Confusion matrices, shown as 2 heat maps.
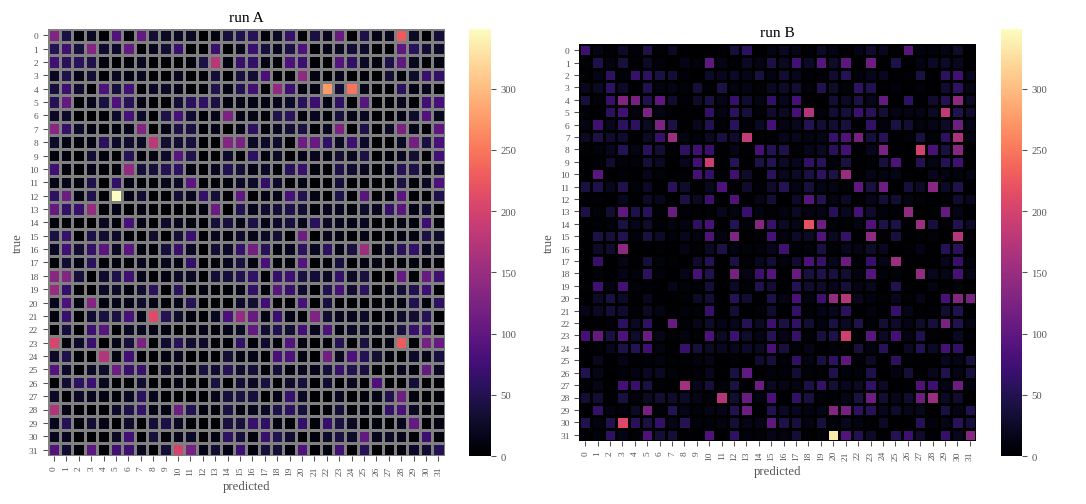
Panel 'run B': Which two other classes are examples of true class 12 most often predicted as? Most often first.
18, 10
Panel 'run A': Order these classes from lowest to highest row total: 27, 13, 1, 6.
27, 6, 13, 1
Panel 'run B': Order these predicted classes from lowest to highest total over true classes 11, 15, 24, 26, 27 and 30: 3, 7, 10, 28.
7, 10, 28, 3
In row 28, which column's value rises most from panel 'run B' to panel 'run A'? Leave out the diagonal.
0
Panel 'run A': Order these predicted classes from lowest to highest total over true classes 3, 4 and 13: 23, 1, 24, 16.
23, 16, 1, 24
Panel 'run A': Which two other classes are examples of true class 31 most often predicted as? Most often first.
10, 11
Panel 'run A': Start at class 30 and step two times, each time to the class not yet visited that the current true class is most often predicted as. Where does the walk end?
5
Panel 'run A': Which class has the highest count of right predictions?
8
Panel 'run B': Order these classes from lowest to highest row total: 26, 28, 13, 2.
26, 2, 13, 28
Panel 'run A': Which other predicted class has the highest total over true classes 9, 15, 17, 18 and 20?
1
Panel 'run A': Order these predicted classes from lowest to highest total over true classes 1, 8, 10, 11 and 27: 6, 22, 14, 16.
22, 16, 14, 6
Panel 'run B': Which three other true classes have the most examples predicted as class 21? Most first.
23, 20, 10
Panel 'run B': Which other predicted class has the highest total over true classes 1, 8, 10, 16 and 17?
21
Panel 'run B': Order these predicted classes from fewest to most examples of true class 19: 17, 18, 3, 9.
9, 18, 17, 3
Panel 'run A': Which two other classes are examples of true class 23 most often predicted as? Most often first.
28, 0
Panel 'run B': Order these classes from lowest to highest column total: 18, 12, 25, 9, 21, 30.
9, 25, 18, 12, 21, 30
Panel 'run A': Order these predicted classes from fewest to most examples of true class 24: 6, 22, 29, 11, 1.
11, 29, 1, 6, 22
